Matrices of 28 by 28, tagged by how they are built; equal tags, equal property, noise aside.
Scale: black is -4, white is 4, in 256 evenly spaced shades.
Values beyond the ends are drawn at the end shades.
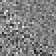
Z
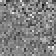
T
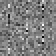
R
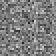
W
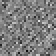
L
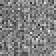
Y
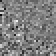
Z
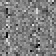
R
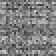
Y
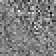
T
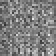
Y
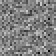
W
